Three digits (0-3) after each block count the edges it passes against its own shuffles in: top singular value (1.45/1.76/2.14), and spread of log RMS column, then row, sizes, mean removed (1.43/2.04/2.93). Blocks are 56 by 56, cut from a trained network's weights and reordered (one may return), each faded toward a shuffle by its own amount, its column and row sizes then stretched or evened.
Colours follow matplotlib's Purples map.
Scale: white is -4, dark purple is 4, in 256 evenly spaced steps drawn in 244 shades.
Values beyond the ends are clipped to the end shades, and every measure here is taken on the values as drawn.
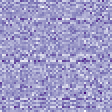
3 0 2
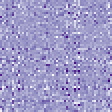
2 2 2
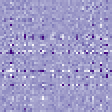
3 2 2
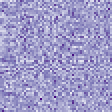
3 0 1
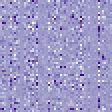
1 3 1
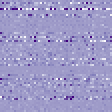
2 0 3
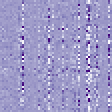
3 3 1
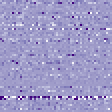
2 0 3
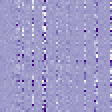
2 3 0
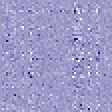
0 2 1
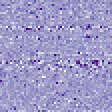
1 0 2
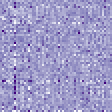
2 2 1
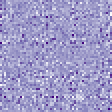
1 2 2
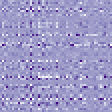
3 2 3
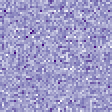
0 0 1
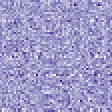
1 0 1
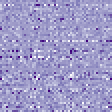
0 1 3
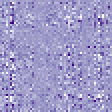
0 3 2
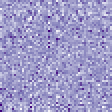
2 2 1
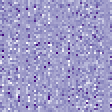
0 3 0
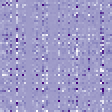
1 3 2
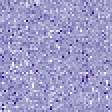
0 1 0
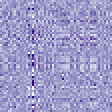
3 2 1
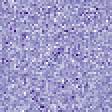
0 1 1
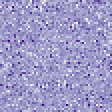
0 0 1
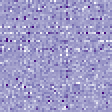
1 0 2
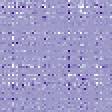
1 2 3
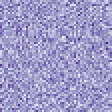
2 1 0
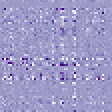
2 2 3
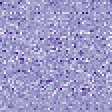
1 0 2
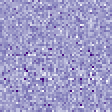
1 1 1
